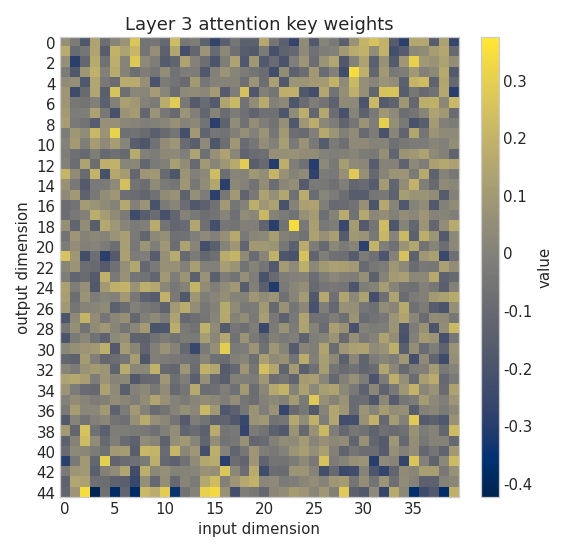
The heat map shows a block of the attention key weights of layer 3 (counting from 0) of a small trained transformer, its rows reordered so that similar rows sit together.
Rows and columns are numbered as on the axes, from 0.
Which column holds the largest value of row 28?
39
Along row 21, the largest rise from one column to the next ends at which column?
24
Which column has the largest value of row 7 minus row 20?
26
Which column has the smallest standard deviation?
27
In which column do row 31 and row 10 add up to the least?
8
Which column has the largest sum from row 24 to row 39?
2
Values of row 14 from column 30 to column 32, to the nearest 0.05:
-0.1 -0.15 0.1
